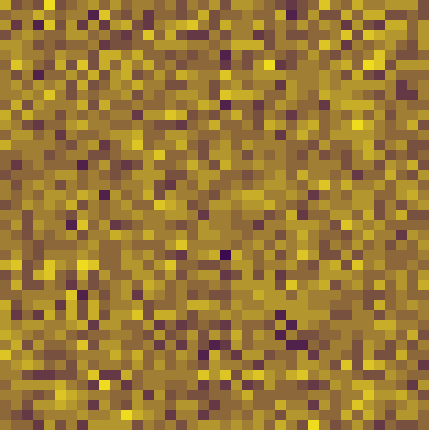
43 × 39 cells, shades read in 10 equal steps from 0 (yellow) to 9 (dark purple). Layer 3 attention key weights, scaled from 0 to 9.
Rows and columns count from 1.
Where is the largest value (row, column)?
26, 21
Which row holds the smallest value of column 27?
29
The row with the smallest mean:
27
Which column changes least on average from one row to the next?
25
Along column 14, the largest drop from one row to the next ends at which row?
4
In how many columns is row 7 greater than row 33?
11
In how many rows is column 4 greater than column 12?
22
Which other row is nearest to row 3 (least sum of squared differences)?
8
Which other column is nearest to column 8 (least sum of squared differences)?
2
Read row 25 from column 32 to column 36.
5 3 5 4 6
